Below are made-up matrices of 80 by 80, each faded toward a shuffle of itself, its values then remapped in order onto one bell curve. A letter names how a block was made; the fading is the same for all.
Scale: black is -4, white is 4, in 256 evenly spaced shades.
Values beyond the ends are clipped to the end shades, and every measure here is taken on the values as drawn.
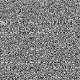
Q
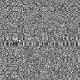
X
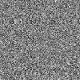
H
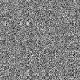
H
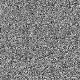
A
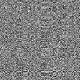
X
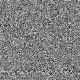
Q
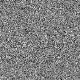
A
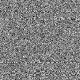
Q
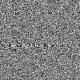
Q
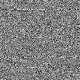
Q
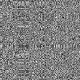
X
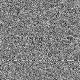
Q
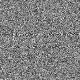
A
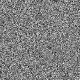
Q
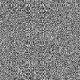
X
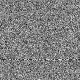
A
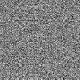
H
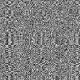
X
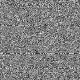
A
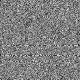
Q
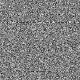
A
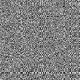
X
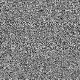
A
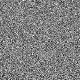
Q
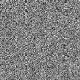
H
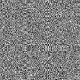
X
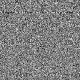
Q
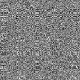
X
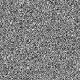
H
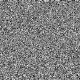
Q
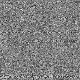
A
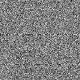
Q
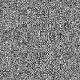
H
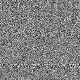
Q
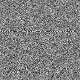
A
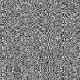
X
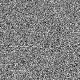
Q
